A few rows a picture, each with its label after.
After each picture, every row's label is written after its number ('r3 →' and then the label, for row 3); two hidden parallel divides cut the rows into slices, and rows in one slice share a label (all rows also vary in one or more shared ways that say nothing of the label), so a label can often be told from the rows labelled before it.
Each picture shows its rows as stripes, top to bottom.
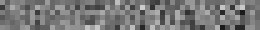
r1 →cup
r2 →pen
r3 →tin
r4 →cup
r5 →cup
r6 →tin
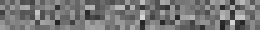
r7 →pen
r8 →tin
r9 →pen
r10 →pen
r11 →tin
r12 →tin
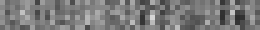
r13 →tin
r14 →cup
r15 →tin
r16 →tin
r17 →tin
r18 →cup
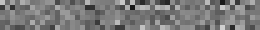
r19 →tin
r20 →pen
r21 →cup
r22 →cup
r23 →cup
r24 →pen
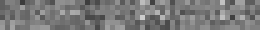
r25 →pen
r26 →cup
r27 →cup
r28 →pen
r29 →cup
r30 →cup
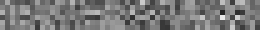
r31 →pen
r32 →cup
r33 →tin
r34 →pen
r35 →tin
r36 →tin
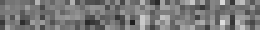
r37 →pen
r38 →cup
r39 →cup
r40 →pen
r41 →pen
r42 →pen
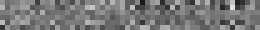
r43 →tin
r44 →tin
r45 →cup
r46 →cup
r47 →tin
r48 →pen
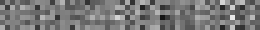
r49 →pen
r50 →tin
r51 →cup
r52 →tin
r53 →cup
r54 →tin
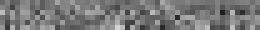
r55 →cup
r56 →cup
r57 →tin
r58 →cup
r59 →cup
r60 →tin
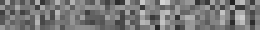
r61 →pen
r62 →tin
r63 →pen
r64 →pen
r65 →pen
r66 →cup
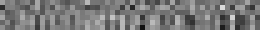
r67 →cup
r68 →pen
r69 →cup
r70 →tin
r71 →tin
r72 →tin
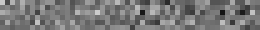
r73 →tin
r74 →cup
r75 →tin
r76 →cup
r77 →pen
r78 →cup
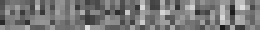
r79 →pen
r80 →pen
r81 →pen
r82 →pen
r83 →pen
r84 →tin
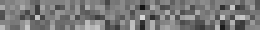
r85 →cup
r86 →tin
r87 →cup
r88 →pen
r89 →tin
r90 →tin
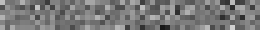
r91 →tin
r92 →pen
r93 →cup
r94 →tin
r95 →cup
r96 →tin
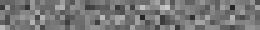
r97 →cup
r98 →pen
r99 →cup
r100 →tin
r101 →cup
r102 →cup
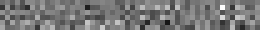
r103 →cup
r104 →pen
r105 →cup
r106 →pen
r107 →tin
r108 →tin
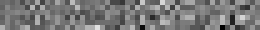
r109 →pen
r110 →cup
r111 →cup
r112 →pen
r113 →pen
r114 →tin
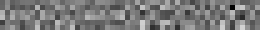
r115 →cup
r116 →pen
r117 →tin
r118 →tin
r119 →pen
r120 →pen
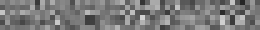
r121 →tin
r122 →cup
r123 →tin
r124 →pen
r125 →pen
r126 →cup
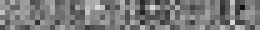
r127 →tin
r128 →tin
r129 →tin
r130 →cup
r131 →tin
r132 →pen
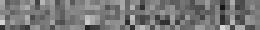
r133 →tin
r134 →tin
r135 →cup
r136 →tin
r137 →tin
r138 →pen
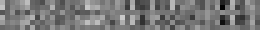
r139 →tin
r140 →tin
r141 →cup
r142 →tin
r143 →tin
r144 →cup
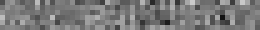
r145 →pen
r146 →cup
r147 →cup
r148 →tin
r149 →tin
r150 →cup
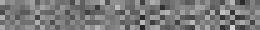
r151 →tin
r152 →cup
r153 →pen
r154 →tin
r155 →pen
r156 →tin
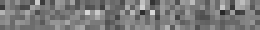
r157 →pen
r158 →pen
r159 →tin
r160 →cup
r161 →cup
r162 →cup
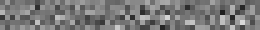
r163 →cup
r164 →tin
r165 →tin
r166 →pen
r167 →pen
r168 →tin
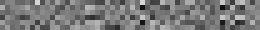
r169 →pen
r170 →tin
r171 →cup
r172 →pen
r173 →tin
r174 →cup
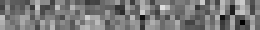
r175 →pen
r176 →pen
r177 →pen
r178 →tin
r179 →tin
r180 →tin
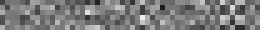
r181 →pen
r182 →tin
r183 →tin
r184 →pen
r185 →pen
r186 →tin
